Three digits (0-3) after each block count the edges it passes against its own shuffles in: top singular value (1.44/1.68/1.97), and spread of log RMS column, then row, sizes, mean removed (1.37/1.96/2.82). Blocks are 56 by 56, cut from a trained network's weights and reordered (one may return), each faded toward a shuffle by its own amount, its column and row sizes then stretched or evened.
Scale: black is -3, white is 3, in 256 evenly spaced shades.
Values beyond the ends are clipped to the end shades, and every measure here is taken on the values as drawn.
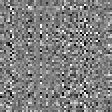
3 3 2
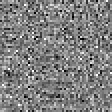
2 1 1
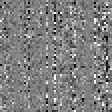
0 3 1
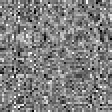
3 1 0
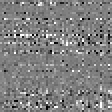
1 2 3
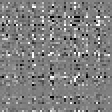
1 3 3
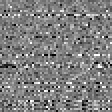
3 0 3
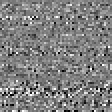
0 0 3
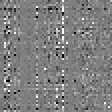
1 3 1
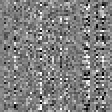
3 3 0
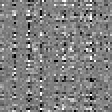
3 3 2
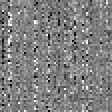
1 3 0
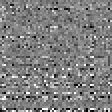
3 1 3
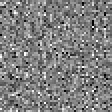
2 2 1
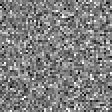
1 0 0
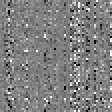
1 3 1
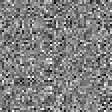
2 2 1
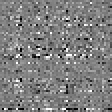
1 2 3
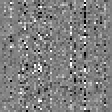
1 3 0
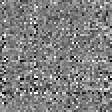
2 2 2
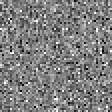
0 1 1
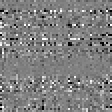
0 2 3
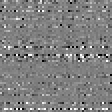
2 0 3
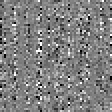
1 3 1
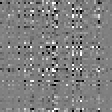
3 3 3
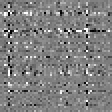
3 2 3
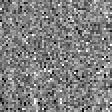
0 0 0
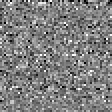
1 0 2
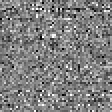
0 1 2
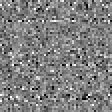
0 0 2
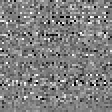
1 0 3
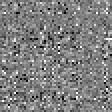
1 2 2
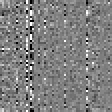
3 3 0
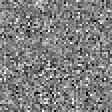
0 1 1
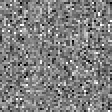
0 1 0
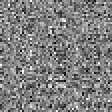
3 2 0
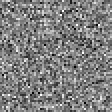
1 0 0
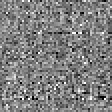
1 1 2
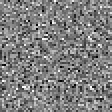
1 0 1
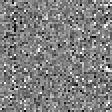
0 2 0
